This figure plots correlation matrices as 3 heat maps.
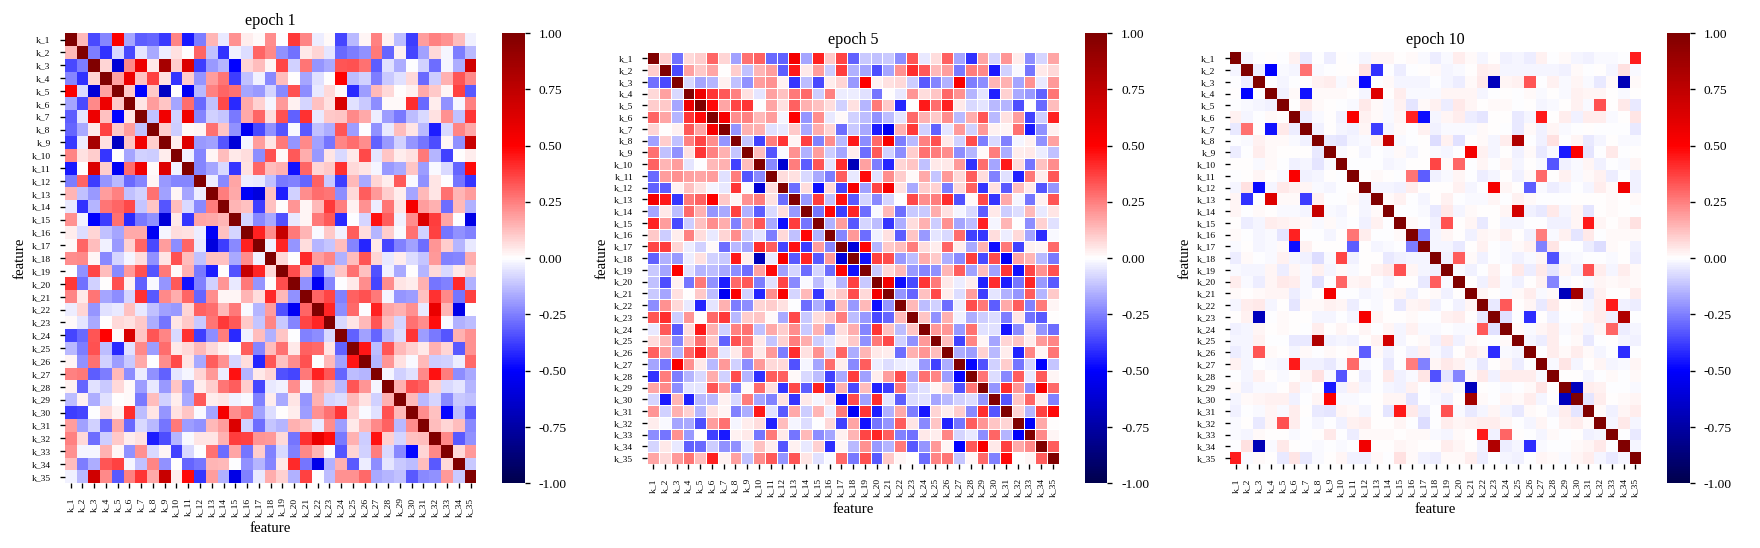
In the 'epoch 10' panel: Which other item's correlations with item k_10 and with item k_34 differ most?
k_23
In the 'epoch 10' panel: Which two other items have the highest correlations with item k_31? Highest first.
k_15, k_19
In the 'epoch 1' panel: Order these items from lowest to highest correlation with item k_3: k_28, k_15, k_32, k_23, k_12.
k_15, k_12, k_32, k_23, k_28
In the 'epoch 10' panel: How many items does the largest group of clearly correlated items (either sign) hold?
5
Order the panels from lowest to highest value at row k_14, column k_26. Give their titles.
epoch 10, epoch 5, epoch 1
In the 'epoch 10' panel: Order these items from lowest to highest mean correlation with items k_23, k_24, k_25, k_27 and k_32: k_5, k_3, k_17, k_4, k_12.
k_3, k_17, k_4, k_5, k_12
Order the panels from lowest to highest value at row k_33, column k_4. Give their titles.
epoch 5, epoch 10, epoch 1
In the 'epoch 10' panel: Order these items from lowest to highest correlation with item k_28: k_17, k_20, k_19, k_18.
k_18, k_20, k_19, k_17
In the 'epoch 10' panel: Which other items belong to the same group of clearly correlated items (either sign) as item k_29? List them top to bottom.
k_9, k_21, k_30
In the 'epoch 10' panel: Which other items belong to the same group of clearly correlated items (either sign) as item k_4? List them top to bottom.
k_2, k_7, k_13
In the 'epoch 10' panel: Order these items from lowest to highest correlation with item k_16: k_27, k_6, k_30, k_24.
k_30, k_24, k_27, k_6
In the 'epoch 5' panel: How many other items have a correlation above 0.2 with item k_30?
4
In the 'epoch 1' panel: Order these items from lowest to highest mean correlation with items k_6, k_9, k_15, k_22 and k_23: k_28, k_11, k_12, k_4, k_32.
k_12, k_4, k_28, k_11, k_32
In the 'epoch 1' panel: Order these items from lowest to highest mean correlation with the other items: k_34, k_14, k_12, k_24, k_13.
k_12, k_34, k_24, k_13, k_14
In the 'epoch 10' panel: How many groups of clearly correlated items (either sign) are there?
10
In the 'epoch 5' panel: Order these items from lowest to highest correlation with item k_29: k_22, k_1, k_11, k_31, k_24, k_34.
k_24, k_11, k_1, k_22, k_31, k_34
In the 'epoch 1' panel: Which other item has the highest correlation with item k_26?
k_25
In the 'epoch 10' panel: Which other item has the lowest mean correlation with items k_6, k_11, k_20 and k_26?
k_17
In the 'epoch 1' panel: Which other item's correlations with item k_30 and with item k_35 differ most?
k_9
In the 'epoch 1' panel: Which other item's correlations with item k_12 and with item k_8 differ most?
k_24
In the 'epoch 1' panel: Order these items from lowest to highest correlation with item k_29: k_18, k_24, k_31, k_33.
k_33, k_31, k_24, k_18
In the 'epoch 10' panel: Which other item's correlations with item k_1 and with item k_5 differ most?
k_35
